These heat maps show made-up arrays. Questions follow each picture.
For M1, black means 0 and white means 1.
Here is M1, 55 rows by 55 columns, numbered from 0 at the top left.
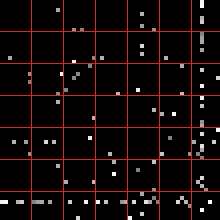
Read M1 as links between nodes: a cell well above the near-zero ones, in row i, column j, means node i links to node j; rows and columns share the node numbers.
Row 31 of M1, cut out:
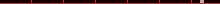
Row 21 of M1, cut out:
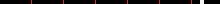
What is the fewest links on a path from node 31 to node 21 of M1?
2
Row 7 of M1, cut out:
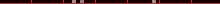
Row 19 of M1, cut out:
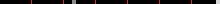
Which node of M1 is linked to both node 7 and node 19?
node 18
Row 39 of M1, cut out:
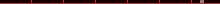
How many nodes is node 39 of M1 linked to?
1
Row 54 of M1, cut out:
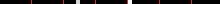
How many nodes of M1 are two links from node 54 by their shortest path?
1
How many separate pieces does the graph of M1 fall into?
3
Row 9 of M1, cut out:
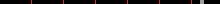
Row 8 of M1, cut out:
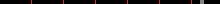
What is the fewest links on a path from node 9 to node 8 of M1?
2
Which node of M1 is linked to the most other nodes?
node 50
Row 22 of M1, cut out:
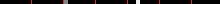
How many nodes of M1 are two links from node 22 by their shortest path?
2
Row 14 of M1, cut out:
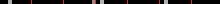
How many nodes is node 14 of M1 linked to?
4
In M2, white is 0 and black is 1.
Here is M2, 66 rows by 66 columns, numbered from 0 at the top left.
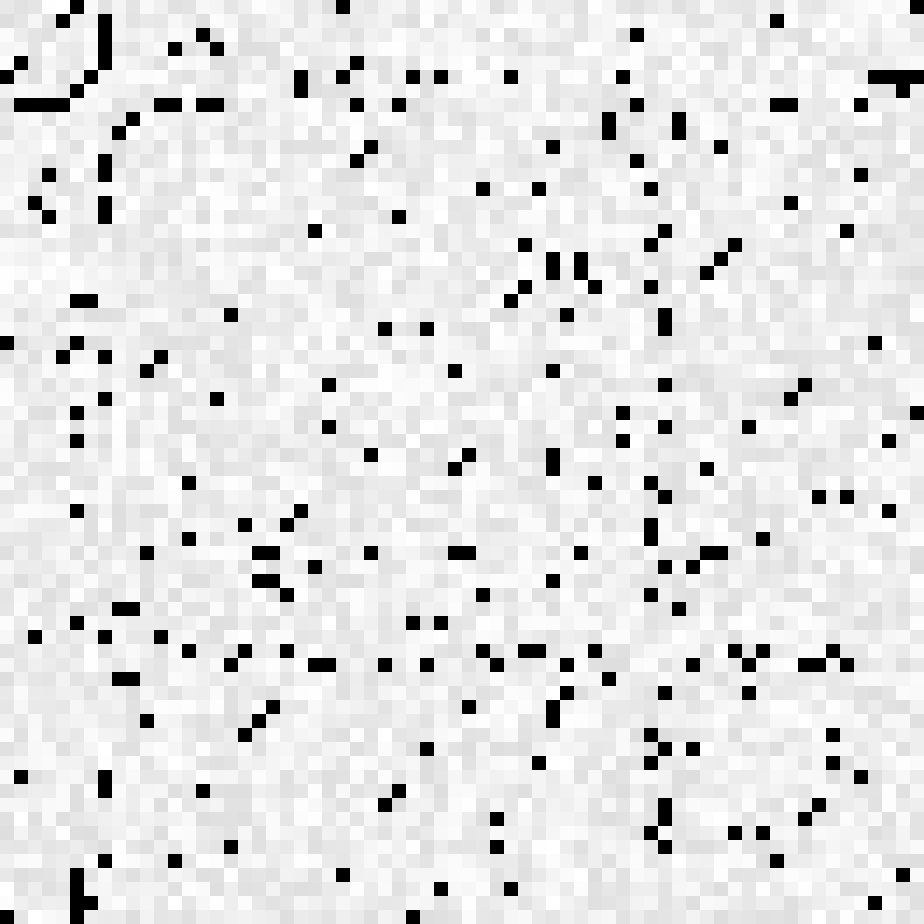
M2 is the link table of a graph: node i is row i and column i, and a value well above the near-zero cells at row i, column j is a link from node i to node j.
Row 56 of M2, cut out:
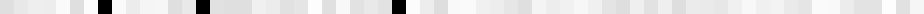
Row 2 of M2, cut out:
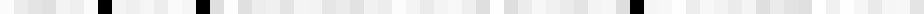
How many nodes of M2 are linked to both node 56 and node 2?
2
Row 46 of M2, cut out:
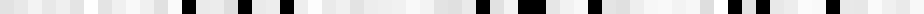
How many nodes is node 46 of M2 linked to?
10
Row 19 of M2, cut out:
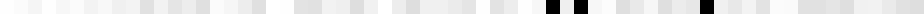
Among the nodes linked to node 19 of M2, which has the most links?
node 39
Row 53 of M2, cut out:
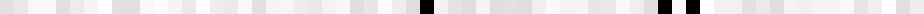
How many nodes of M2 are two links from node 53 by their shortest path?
9
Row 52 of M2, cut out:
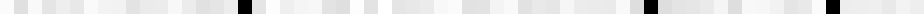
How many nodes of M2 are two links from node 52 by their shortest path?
7
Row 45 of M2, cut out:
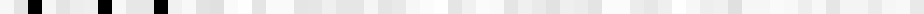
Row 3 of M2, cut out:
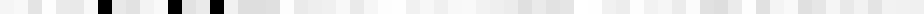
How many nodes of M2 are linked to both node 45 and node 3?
1
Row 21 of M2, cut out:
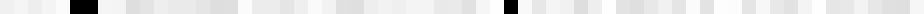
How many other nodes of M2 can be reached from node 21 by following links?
12
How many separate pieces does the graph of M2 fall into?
6
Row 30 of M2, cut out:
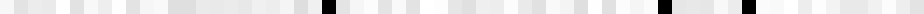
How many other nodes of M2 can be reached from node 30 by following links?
12
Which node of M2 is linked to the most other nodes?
node 7
